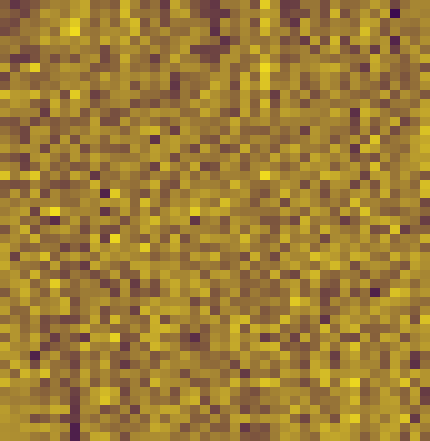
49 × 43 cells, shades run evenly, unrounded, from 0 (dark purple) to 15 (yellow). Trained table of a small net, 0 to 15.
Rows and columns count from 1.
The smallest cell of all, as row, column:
2, 40
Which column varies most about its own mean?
8
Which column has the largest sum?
43
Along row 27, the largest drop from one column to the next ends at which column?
11
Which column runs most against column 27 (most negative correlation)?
10
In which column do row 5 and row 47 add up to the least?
31
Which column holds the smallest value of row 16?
16
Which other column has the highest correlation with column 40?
3
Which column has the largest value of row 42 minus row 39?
5
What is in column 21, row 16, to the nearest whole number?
6
